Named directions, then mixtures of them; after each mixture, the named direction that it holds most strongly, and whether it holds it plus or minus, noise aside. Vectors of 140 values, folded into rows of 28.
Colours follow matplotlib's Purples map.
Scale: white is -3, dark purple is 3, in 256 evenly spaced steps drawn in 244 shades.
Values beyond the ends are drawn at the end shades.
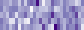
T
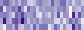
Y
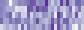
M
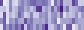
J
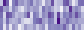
J, minus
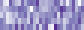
J, plus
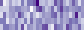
J, plus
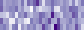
T, plus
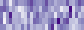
M, plus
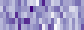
T, minus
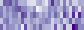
M, minus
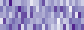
M, minus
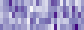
M, minus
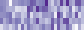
M, plus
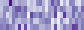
M, minus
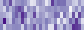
Y, plus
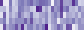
J, plus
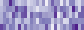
M, minus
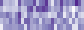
M, plus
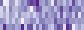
J, plus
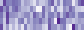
J, minus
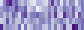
M, minus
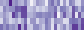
M, minus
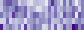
M, minus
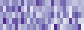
Y, plus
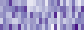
M, minus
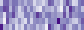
J, minus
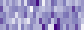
T, plus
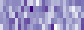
T, minus
